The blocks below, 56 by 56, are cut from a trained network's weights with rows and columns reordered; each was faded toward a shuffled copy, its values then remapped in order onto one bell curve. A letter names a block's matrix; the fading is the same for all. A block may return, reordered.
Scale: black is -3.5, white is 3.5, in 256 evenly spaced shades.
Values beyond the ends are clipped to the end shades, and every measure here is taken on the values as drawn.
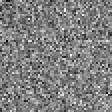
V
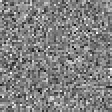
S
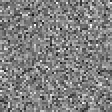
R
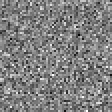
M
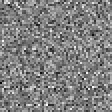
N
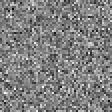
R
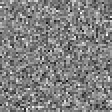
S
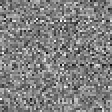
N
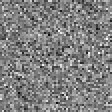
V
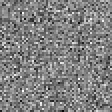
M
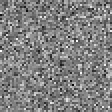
S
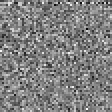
N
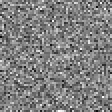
M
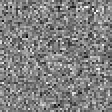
R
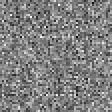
R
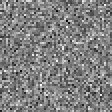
S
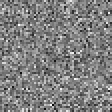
M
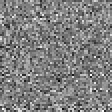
N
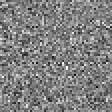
M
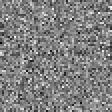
M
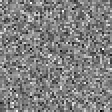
S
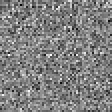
M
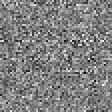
N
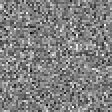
M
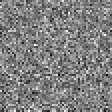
M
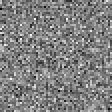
V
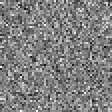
V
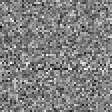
N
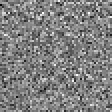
M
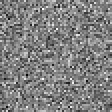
V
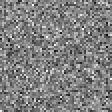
V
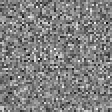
R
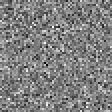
S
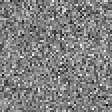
V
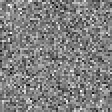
S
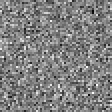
S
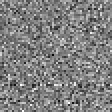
N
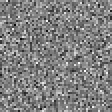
S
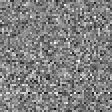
N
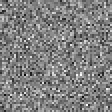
R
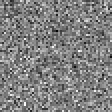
V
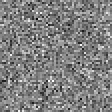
M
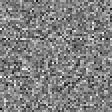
N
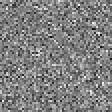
M
